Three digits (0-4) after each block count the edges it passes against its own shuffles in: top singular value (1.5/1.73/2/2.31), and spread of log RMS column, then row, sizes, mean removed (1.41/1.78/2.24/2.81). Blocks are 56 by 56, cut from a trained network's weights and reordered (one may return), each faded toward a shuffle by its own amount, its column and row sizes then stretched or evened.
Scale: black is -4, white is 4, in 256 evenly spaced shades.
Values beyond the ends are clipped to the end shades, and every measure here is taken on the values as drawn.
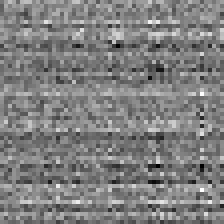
4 3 3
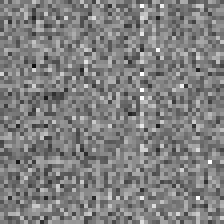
1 2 0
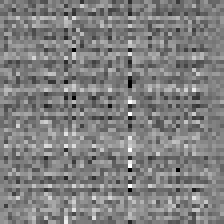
4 4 0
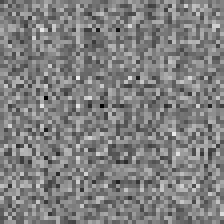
2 0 2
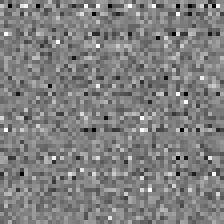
1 0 3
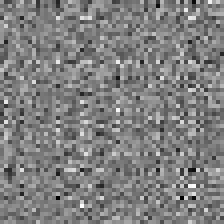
4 3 2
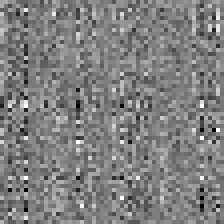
3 4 1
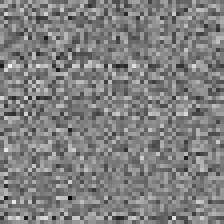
4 1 3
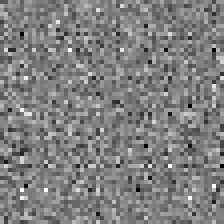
2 3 1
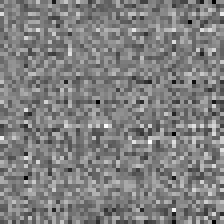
0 3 2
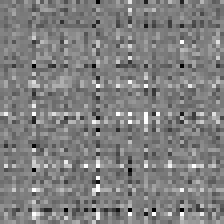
2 4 3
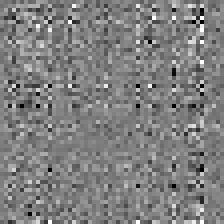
4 4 3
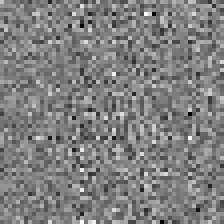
3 3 1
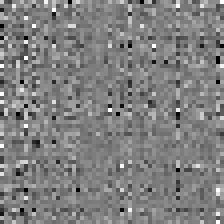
0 4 3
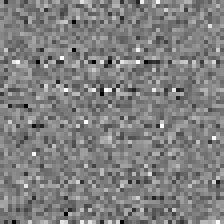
1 0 3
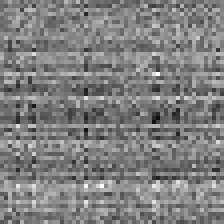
4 3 2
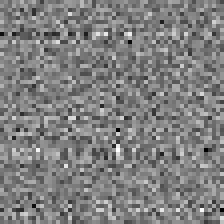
3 1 2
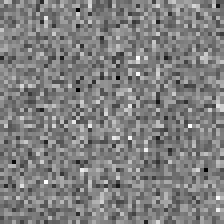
0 2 1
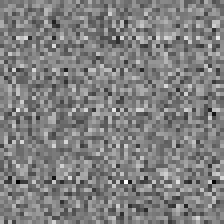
3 1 2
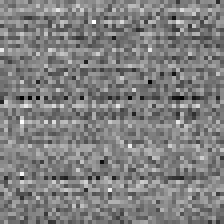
3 1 2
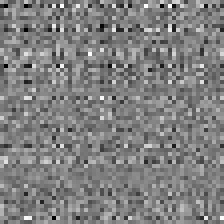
4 2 4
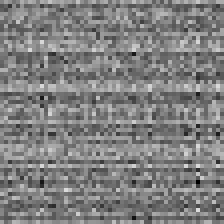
4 3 1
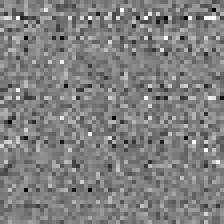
1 1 3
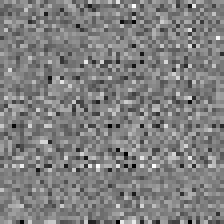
3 1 3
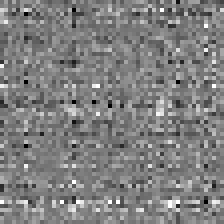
1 3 4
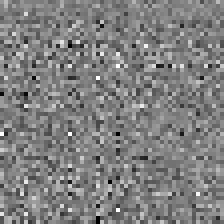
0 3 3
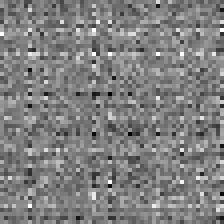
2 4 2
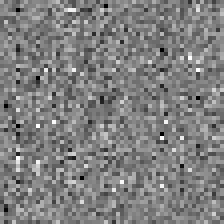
1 2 0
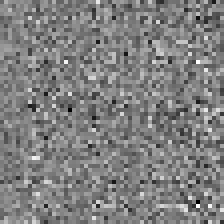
1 3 1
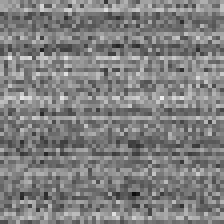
4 0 3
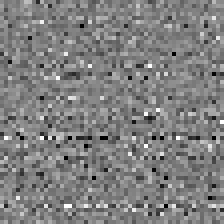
2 0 3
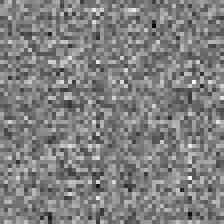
0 3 0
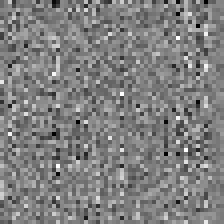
1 4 0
